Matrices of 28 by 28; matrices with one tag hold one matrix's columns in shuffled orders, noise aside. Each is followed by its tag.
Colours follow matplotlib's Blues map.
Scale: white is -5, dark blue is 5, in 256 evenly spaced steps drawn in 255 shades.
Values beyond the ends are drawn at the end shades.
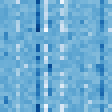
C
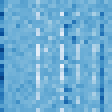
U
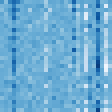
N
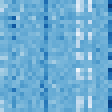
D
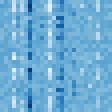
D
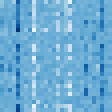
C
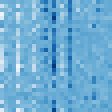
N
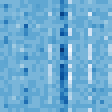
U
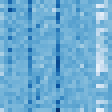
N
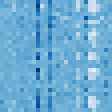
D
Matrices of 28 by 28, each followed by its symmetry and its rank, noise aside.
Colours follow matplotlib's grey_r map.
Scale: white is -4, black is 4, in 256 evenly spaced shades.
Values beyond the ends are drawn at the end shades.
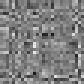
antisymmetric, rank four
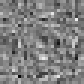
antisymmetric, rank four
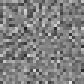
antisymmetric, rank six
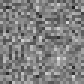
no symmetry, rank six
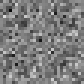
symmetric, rank six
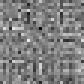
antisymmetric, rank four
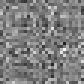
no symmetry, rank six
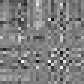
no symmetry, rank four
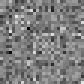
symmetric, rank six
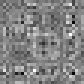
symmetric, rank four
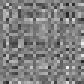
no symmetry, rank three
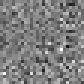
no symmetry, rank six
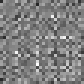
symmetric, rank four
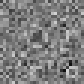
symmetric, rank six
